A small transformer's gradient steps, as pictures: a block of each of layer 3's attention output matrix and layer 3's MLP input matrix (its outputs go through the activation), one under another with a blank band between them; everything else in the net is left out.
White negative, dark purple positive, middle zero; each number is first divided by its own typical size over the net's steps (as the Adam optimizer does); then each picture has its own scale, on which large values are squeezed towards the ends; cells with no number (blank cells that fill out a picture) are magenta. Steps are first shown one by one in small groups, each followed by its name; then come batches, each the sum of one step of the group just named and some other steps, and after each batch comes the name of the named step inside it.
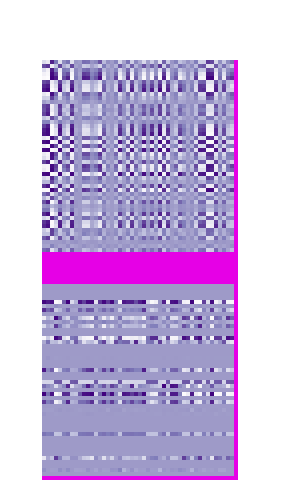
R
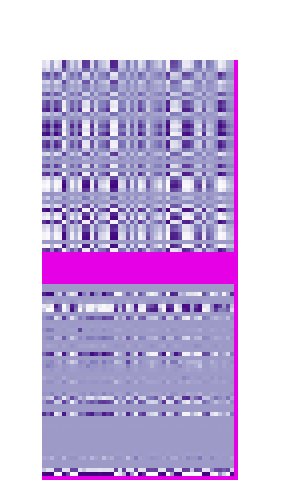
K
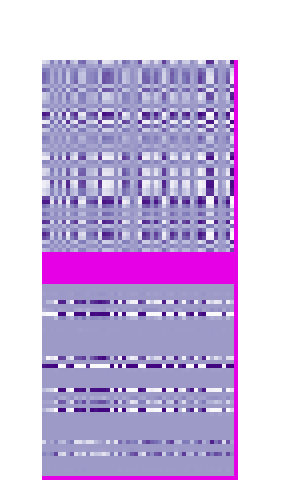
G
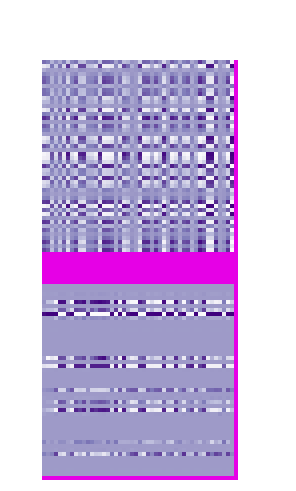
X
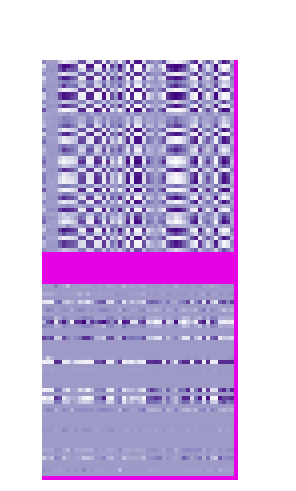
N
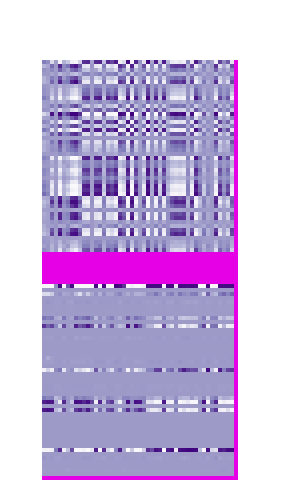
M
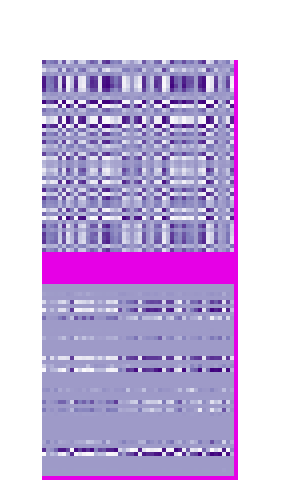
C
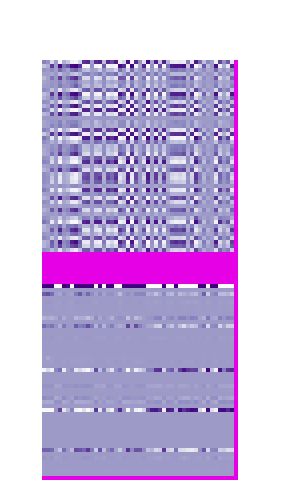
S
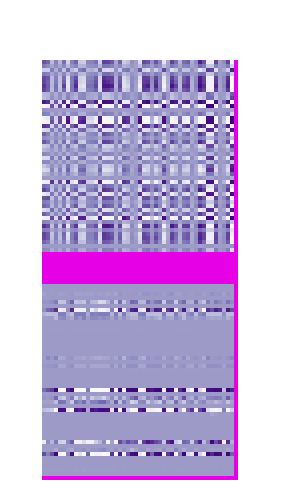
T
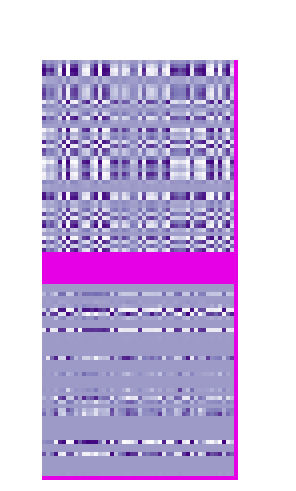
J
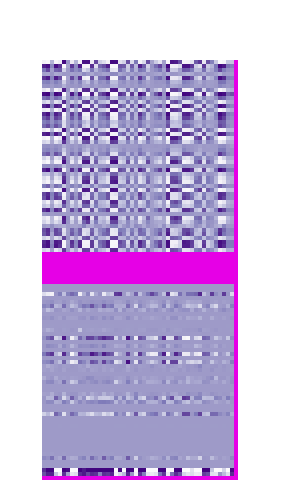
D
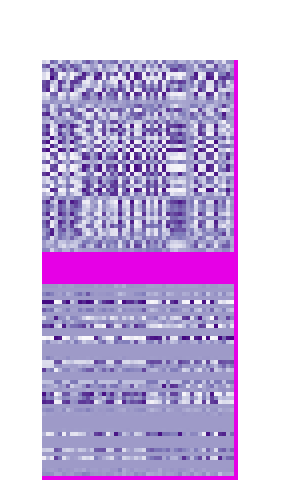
R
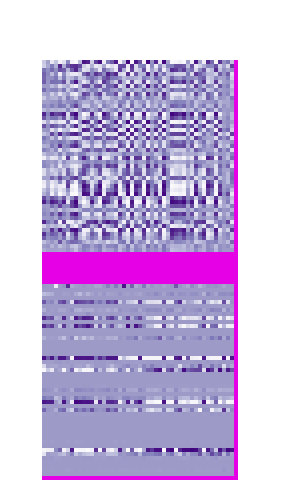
M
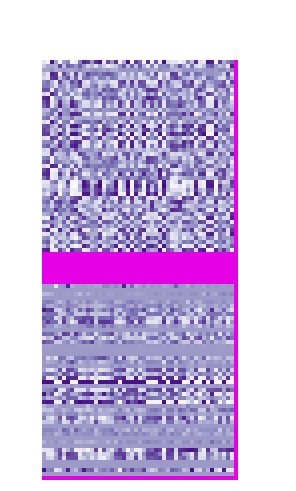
M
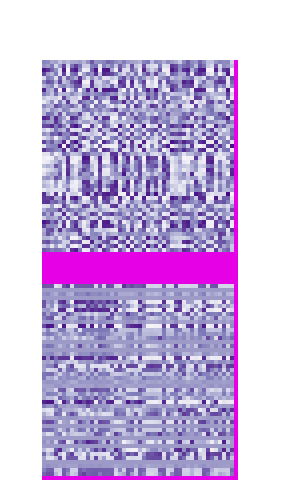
J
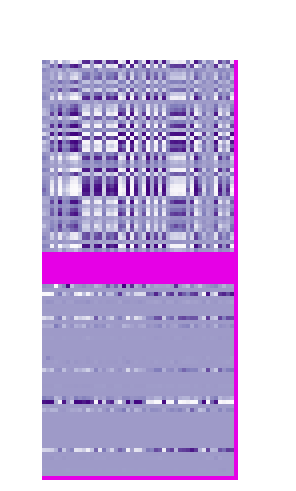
M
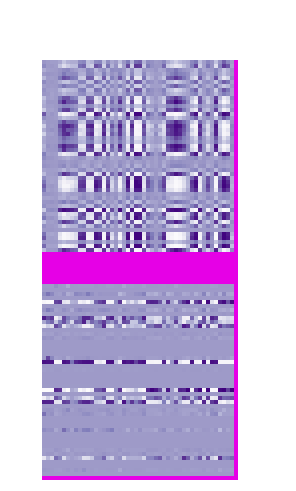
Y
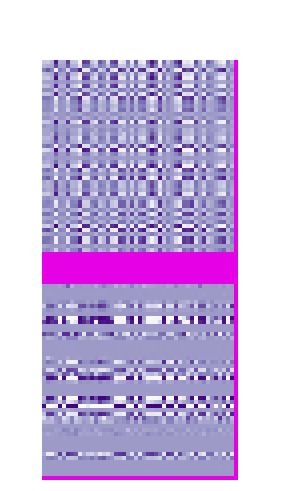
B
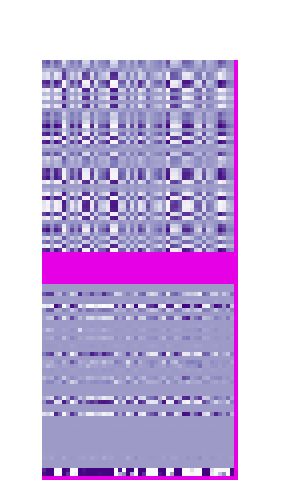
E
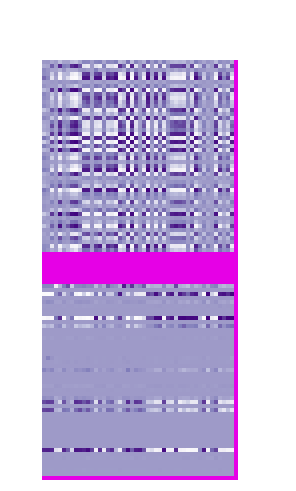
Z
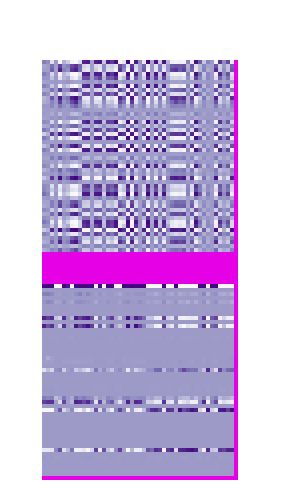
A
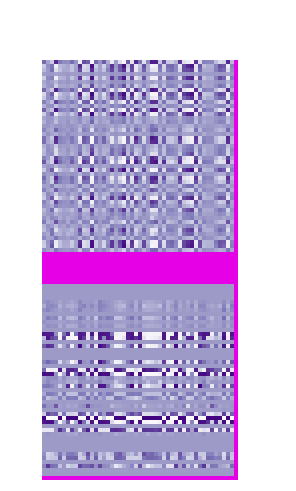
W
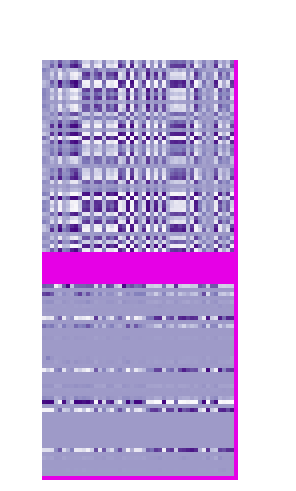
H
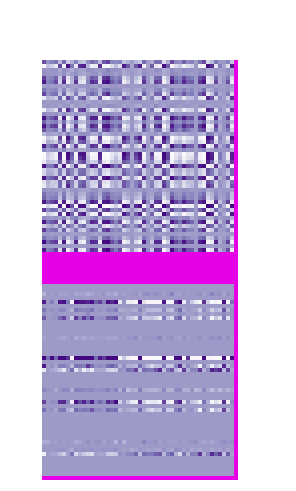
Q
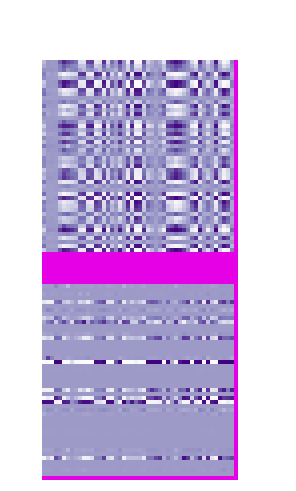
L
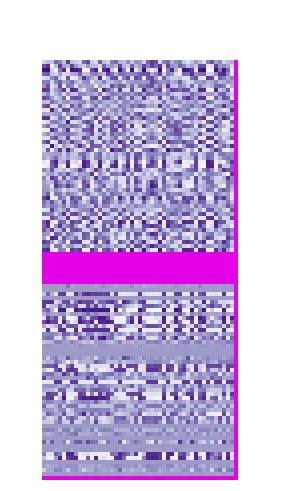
B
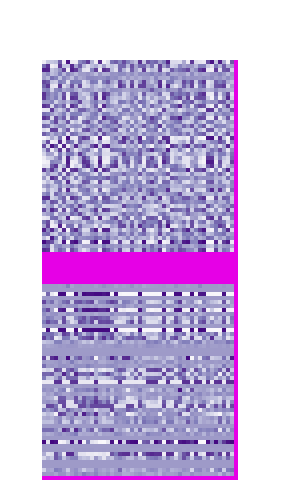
Q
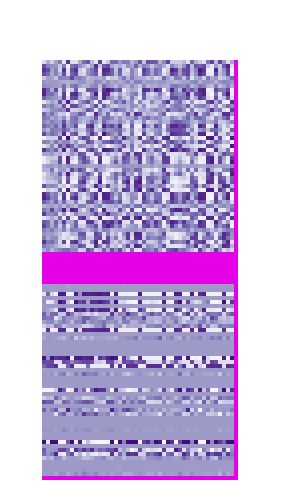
Y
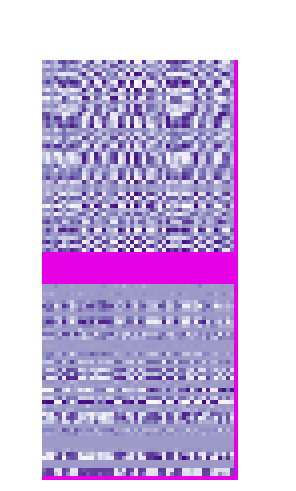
L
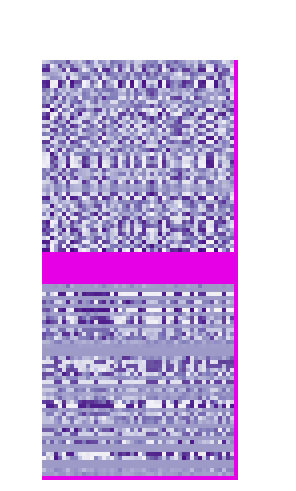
L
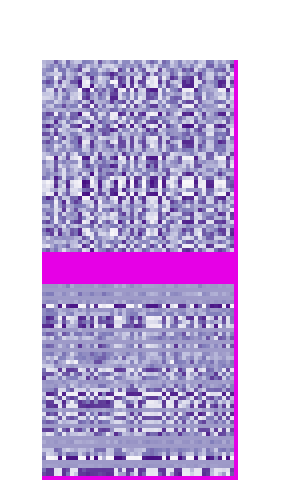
E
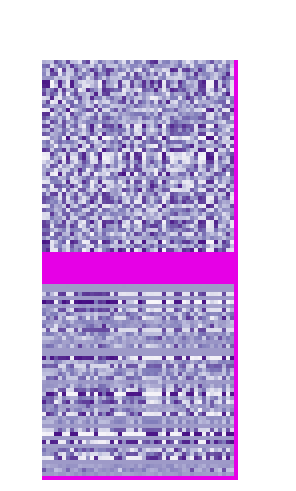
Q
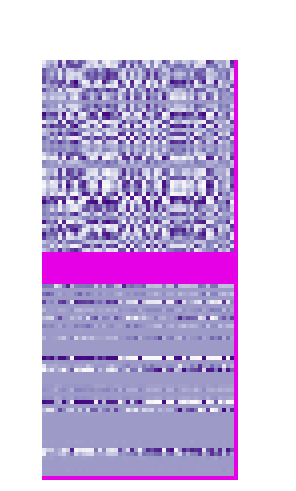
H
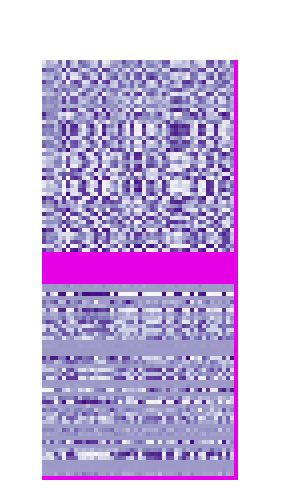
Y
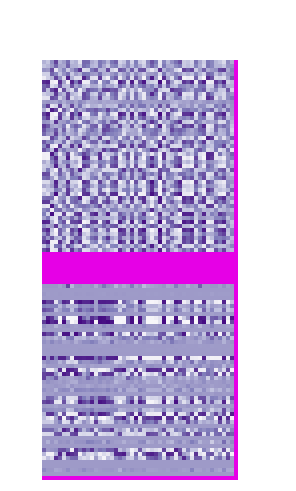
B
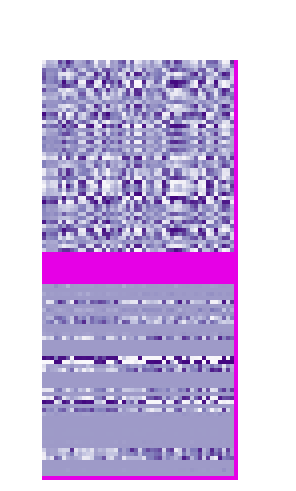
L
